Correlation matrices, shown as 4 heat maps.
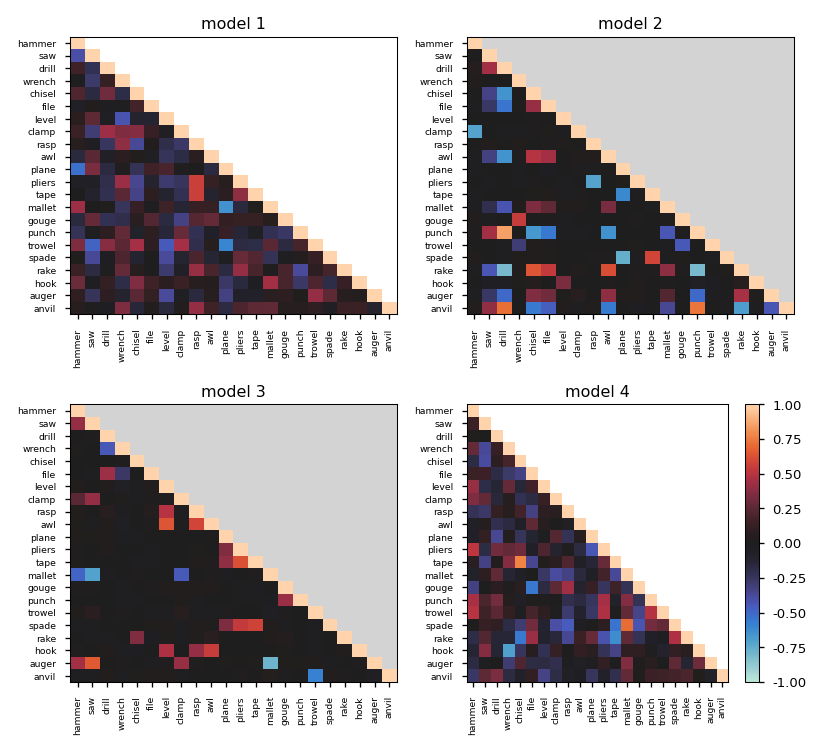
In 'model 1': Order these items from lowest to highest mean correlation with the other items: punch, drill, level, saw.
level, saw, punch, drill
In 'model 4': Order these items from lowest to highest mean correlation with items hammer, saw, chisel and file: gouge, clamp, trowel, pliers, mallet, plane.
gouge, plane, mallet, clamp, pliers, trowel
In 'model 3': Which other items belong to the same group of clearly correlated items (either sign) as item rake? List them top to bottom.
chisel
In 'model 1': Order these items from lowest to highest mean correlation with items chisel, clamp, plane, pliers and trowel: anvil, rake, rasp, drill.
rasp, anvil, rake, drill
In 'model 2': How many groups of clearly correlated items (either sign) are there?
6
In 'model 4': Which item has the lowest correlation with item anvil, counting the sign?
level
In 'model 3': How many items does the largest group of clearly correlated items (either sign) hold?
5
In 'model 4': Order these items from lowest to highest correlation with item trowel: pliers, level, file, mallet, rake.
rake, level, file, mallet, pliers
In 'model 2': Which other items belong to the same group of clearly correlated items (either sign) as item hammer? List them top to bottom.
clamp
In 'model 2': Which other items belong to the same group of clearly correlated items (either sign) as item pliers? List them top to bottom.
rasp
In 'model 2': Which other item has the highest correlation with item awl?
rake
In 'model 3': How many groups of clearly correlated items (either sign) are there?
7
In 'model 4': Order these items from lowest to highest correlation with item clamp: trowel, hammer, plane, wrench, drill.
drill, trowel, wrench, plane, hammer
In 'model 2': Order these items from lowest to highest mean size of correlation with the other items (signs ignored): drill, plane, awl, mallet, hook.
hook, plane, mallet, awl, drill
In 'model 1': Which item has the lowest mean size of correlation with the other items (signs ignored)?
file
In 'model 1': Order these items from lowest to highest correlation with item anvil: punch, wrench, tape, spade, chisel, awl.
chisel, spade, punch, awl, tape, wrench
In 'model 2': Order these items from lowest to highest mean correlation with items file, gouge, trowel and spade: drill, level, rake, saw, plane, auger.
plane, drill, saw, level, auger, rake
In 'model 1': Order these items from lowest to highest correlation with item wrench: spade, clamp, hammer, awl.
hammer, awl, spade, clamp
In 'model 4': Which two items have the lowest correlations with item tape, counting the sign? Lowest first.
rake, spade
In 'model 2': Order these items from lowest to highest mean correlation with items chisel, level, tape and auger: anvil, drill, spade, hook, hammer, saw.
drill, anvil, saw, hammer, hook, spade
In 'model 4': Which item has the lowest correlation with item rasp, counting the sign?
spade
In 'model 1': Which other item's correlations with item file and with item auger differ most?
plane
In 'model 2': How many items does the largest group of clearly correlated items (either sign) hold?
10
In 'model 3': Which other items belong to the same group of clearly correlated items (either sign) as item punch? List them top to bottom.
gouge
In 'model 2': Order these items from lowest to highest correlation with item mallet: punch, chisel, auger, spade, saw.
punch, saw, spade, auger, chisel
